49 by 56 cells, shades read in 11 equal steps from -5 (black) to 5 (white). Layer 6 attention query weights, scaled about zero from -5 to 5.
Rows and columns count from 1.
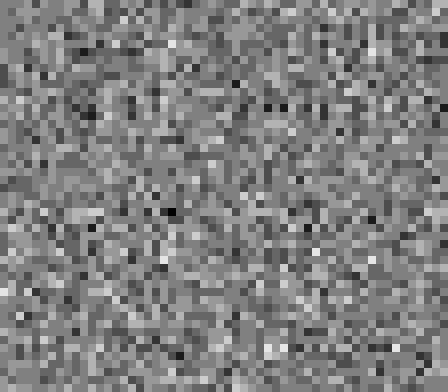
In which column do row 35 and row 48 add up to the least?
45
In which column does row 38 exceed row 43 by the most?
44
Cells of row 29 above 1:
13
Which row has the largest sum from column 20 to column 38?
48
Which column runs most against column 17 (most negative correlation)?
21
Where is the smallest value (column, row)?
22, 27
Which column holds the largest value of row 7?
47
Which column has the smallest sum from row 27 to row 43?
30
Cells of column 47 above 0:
20
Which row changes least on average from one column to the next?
24
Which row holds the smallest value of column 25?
9
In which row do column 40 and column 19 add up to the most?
32
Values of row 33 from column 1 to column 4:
2 1 2 0
